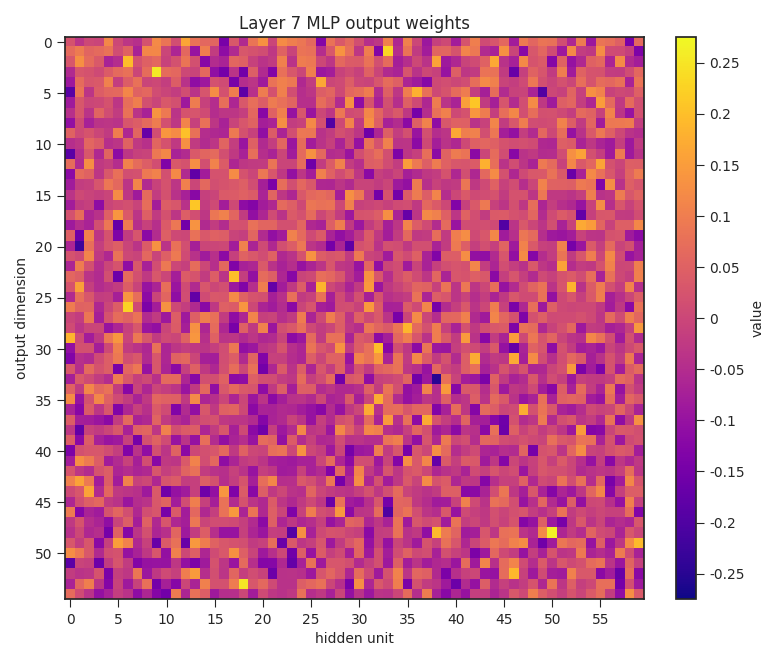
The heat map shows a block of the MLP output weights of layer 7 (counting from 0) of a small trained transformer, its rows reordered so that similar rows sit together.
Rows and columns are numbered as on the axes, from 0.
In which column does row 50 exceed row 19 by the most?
1
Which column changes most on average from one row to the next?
13
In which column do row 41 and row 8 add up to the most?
37
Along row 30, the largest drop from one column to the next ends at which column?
33
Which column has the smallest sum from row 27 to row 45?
43
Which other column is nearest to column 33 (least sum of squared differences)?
3
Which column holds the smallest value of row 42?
27
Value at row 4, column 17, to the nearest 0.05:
-0.15
